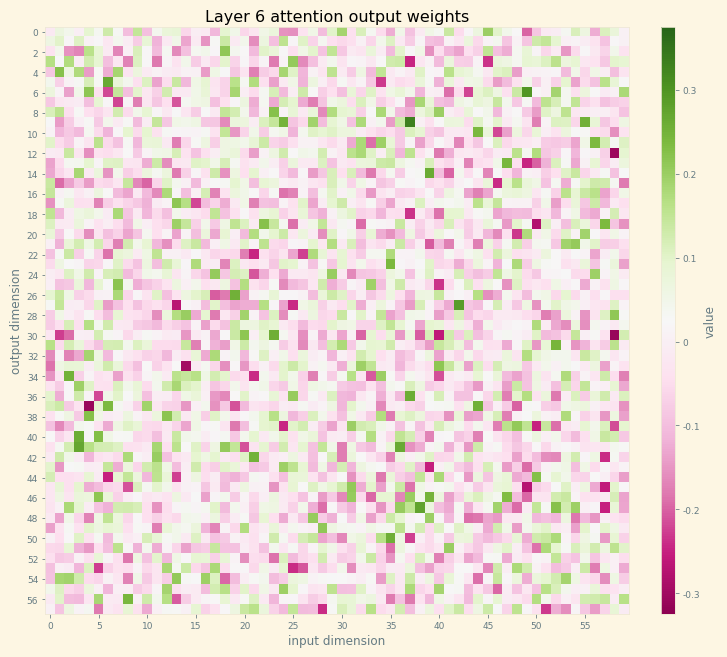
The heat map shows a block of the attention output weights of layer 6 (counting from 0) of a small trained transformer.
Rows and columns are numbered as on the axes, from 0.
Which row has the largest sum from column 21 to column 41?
9
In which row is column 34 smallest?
5
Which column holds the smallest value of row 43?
39
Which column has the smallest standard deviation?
22
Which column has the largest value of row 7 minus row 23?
46
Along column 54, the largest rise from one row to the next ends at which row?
14
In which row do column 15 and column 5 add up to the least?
17
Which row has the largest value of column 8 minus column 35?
56
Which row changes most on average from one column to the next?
30
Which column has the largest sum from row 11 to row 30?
19
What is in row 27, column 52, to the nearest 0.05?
0.1
